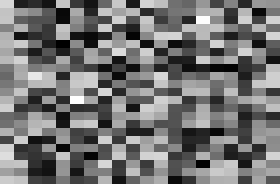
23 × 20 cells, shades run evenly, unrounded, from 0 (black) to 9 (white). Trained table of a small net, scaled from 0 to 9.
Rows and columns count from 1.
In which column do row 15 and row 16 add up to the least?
5
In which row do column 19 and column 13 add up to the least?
6
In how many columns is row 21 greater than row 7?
12
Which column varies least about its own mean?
1
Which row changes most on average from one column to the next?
3
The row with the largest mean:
11
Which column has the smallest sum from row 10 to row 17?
18
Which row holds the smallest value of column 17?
9
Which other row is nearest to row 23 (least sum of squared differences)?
8
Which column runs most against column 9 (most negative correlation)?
2
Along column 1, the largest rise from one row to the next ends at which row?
19
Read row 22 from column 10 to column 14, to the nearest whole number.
7 3 5 3 5
